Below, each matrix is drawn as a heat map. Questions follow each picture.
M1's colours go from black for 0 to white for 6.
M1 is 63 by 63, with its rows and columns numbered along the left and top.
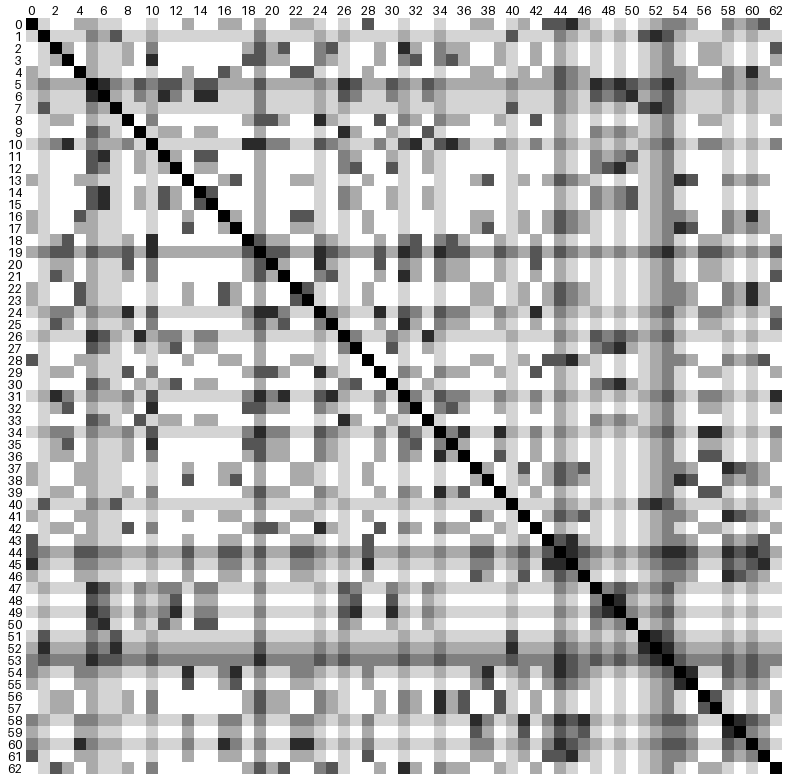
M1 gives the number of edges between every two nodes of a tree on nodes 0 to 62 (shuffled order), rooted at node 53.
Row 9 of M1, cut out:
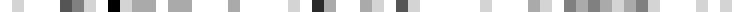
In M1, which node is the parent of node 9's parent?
5
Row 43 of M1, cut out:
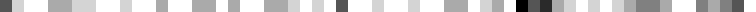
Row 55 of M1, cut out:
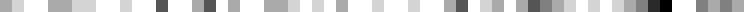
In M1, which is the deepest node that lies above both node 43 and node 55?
44
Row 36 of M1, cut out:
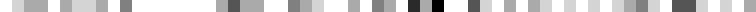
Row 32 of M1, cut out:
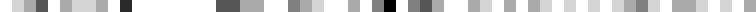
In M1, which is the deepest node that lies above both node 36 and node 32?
19
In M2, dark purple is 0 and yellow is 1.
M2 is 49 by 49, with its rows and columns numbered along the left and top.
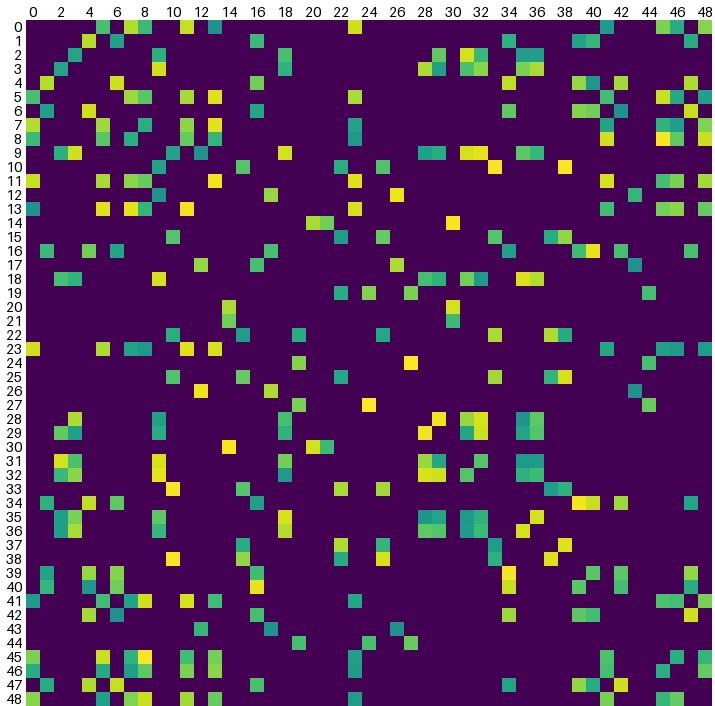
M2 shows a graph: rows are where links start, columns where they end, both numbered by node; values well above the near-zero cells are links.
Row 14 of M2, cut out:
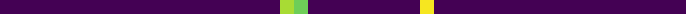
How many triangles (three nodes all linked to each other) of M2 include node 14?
2
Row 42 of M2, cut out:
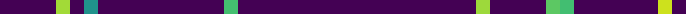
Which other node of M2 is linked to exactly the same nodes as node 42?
node 1
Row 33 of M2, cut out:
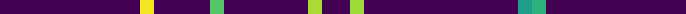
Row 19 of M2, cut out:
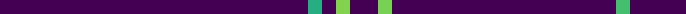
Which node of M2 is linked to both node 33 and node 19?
node 22
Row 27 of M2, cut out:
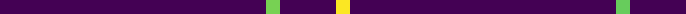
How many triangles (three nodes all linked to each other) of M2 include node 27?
3
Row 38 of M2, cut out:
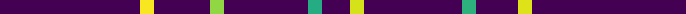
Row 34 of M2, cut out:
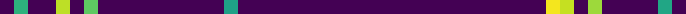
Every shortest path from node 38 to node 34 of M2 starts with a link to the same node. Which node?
node 10
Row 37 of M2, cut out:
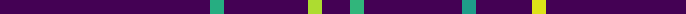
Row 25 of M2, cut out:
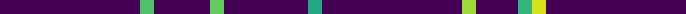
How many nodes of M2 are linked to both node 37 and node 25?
4
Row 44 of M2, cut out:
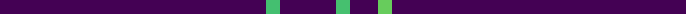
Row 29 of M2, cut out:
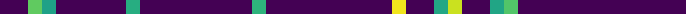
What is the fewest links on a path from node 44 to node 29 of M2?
5
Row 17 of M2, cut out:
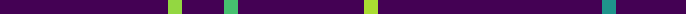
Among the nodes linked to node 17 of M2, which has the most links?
node 16
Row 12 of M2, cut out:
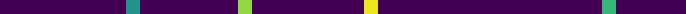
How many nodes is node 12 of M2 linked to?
4
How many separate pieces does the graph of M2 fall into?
3
